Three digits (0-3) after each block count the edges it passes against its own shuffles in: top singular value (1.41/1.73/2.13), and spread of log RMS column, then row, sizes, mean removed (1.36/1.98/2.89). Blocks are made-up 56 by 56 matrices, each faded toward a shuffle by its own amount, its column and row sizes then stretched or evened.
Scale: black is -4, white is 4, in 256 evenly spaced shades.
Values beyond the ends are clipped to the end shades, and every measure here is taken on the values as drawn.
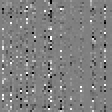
1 3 1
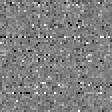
1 0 2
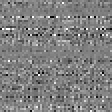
3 0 3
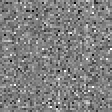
0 1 1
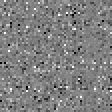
0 1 1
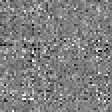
1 2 2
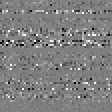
1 0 3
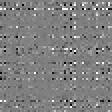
3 2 3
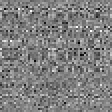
3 0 2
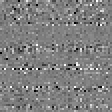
2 1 3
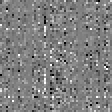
1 3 1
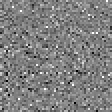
2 0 1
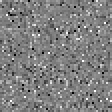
1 0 0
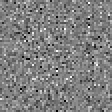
0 1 0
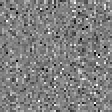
2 1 0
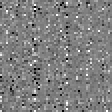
1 2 0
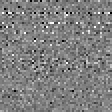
2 0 2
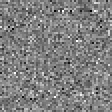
0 0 1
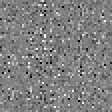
0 2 1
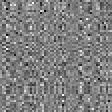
3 2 0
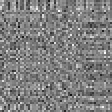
3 1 0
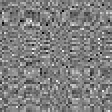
3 1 1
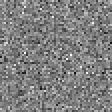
0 0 1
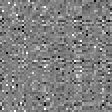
3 1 0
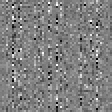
1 3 0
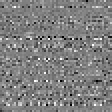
3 0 3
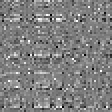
3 0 2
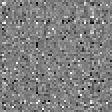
2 1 1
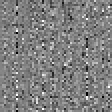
0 3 0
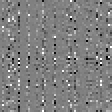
2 3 1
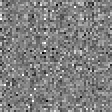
2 1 1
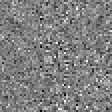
1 1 0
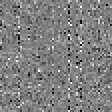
2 2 0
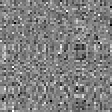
3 2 0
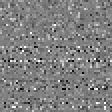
1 0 2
